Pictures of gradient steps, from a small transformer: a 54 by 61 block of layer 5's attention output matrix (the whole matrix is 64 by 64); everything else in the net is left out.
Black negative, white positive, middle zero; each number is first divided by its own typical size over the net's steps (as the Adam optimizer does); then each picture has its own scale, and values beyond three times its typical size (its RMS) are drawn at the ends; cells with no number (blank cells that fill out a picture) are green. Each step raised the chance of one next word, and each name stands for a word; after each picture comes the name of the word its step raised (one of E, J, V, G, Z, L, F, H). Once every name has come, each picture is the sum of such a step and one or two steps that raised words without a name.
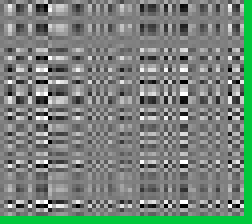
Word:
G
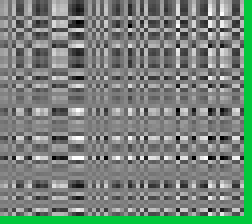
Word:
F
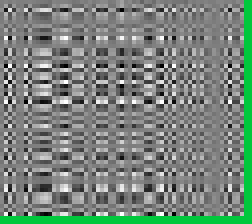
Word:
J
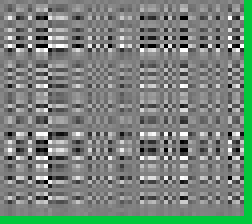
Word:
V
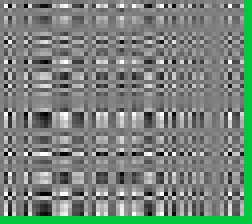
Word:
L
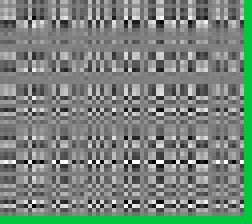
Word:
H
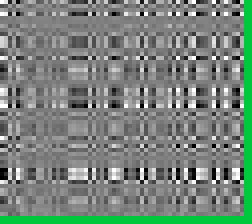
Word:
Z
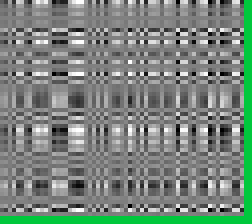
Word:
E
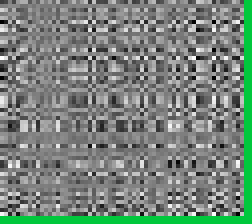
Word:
G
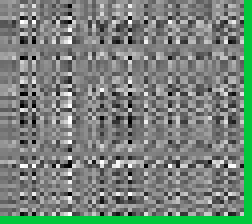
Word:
H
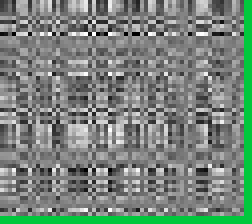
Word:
E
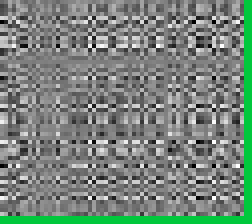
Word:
V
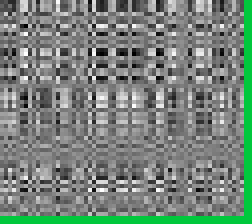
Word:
Z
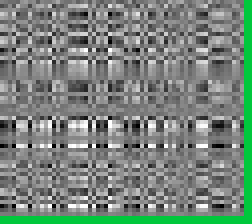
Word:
Z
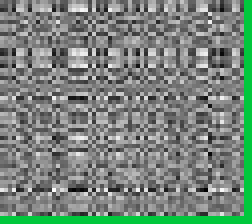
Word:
J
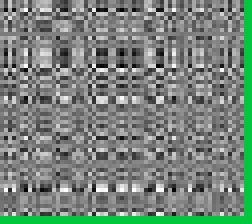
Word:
J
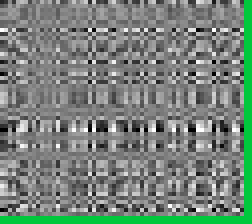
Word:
E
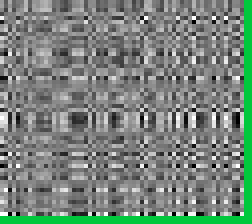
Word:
L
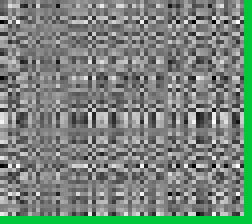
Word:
L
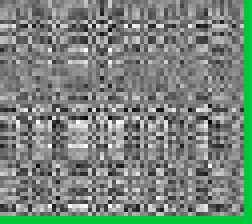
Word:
F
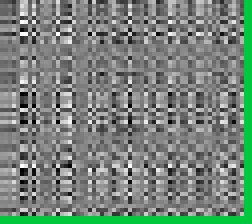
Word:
E
